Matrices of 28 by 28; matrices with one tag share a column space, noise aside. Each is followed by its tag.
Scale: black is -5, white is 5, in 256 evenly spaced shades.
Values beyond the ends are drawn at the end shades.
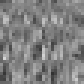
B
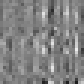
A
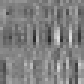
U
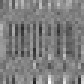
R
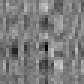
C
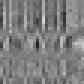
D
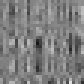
A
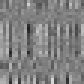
R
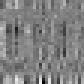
R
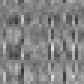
B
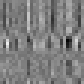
D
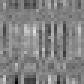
R
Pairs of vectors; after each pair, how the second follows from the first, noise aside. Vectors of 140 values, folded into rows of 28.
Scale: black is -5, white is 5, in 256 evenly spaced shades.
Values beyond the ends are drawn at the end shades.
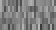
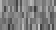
copied.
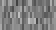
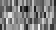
reversed, negated, scaled up.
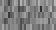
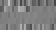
negated, partly zeroed.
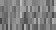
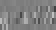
negated, partly zeroed.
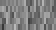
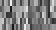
reversed, negated, scaled up.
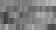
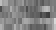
wrapped around, negated.
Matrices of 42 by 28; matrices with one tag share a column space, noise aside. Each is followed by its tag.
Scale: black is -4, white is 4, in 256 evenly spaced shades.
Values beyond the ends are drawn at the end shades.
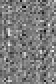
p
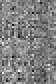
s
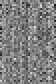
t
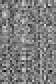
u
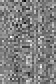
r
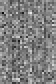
s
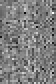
s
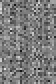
t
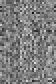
p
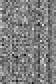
r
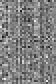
r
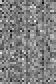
p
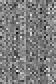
t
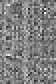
t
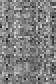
r
